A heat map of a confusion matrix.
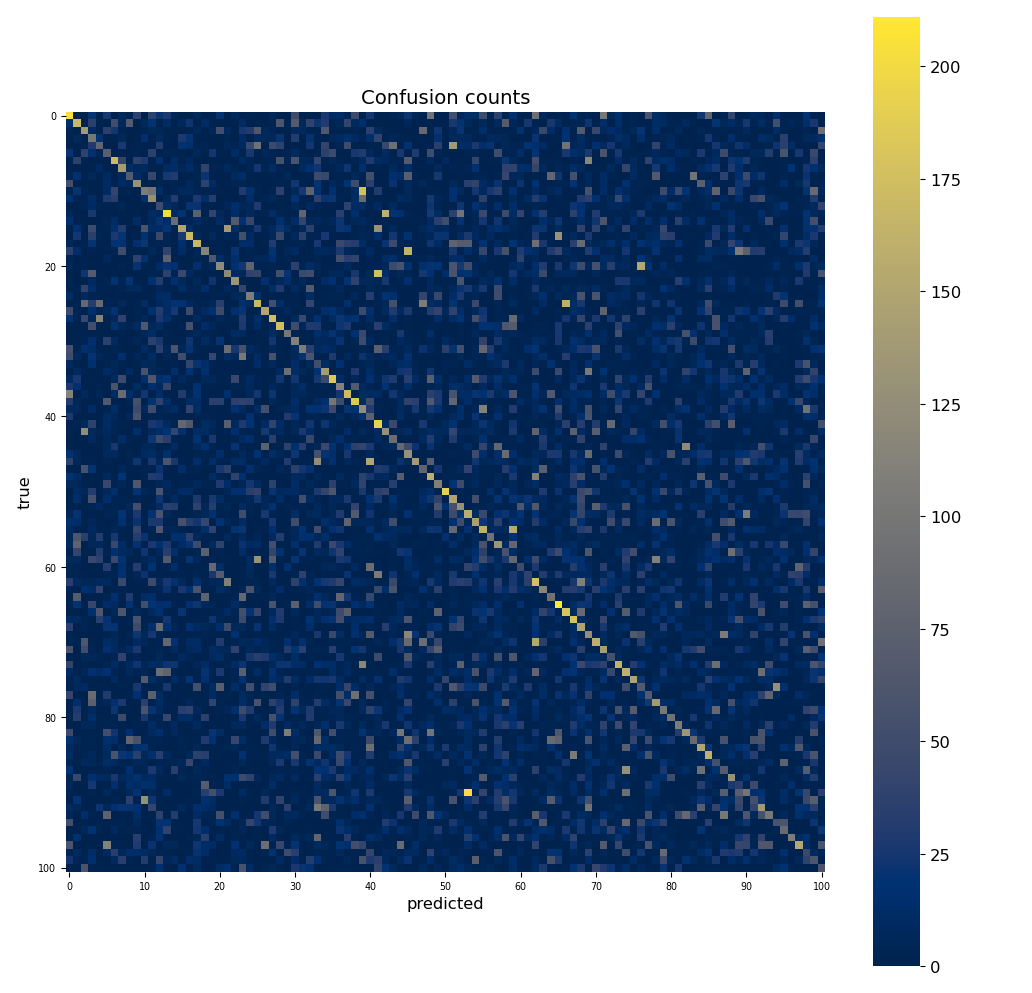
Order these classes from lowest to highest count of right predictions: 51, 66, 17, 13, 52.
52, 51, 17, 66, 13
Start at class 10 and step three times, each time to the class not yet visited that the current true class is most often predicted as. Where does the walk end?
59
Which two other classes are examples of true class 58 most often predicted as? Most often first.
88, 18
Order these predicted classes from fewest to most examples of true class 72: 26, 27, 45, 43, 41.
43, 27, 26, 41, 45
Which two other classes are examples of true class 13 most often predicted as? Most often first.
42, 52
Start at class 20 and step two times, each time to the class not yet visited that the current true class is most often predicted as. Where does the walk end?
94
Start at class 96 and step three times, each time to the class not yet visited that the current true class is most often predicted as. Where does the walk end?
79
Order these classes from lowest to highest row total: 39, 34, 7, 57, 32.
32, 7, 34, 57, 39
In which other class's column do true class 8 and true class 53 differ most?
83
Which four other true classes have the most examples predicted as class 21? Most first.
15, 62, 31, 41
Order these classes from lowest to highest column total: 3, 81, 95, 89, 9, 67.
81, 89, 95, 3, 9, 67
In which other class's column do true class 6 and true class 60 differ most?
69
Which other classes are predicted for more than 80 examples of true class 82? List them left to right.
29, 44, 48
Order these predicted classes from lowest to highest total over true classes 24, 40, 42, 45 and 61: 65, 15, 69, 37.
15, 37, 65, 69
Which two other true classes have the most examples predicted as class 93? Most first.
77, 97
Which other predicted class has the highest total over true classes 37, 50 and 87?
74
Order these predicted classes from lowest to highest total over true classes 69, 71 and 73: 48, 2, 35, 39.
2, 35, 48, 39
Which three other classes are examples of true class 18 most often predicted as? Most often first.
45, 89, 90
